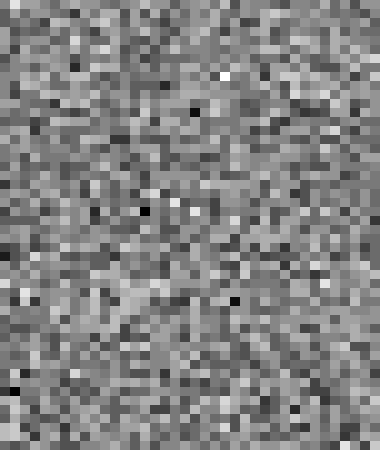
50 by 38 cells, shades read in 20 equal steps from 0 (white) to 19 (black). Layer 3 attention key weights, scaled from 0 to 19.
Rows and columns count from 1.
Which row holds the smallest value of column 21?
21
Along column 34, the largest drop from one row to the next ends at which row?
15
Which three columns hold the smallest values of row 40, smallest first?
4, 20, 18
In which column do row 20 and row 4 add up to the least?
27
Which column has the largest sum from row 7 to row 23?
36
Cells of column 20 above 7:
31
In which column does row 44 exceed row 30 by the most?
32
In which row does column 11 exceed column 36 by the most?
33
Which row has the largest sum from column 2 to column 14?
44
